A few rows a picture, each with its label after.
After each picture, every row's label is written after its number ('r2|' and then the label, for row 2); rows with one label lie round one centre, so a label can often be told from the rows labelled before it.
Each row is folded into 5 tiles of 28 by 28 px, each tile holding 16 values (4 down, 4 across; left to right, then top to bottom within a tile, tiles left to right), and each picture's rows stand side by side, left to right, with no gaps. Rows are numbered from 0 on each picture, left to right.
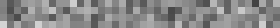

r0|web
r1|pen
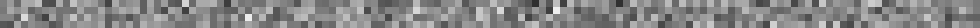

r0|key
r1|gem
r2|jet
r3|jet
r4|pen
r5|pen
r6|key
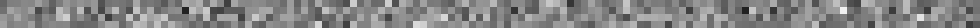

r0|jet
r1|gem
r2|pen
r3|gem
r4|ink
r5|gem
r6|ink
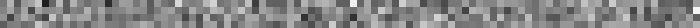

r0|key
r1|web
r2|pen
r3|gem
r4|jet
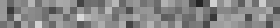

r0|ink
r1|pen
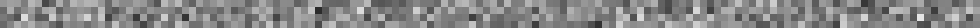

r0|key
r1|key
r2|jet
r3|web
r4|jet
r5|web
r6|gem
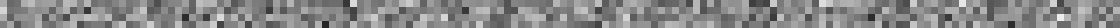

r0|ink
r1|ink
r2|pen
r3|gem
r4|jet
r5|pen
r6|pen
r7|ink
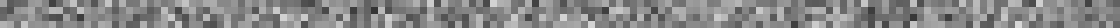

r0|web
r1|web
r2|gem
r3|pen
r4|gem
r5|jet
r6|pen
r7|key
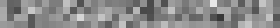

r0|ink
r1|web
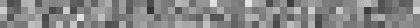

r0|ink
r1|web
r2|jet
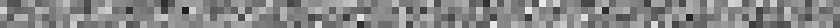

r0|ink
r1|gem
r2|ink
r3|pen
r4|gem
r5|key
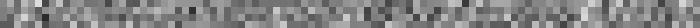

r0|key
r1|jet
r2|jet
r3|key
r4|key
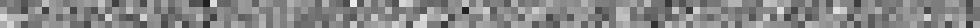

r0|gem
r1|pen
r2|pen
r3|gem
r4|jet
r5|jet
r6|ink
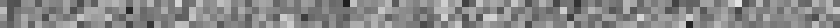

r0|ink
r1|key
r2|pen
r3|key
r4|ink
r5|key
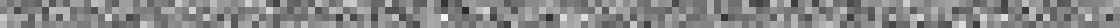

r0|gem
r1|web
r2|web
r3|gem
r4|gem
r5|pen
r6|ink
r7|gem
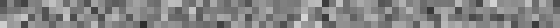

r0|gem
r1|key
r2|key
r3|web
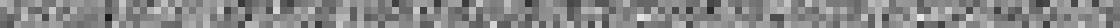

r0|key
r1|jet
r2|jet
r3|key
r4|ink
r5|web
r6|ink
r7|pen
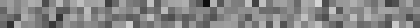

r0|key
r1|pen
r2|key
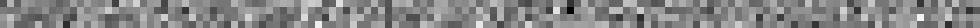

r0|pen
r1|gem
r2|key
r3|jet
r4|web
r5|web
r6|ink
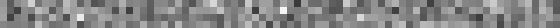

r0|ink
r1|web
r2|ink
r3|web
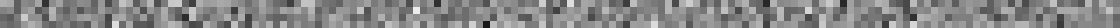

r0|key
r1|key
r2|jet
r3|pen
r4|pen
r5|pen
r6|pen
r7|web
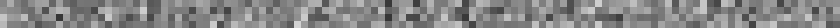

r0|gem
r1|ink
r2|key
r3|key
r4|web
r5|ink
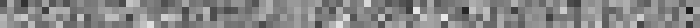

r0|gem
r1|gem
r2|jet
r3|gem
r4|ink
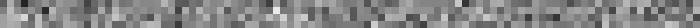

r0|gem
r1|jet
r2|gem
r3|key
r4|jet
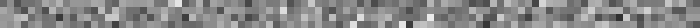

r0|gem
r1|key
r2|ink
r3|pen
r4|web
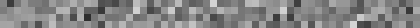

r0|jet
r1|web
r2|ink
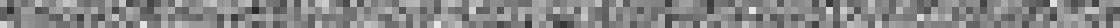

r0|web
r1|web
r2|pen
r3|key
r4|key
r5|web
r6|ink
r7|pen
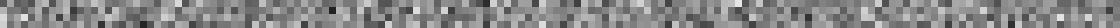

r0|gem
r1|key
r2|jet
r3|pen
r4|key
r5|key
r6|key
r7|ink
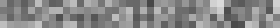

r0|web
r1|jet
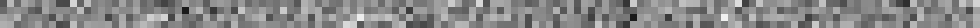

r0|pen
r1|gem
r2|ink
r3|key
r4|pen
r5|key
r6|pen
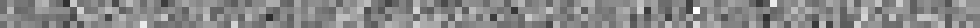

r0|pen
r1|gem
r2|jet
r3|gem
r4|jet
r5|pen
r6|key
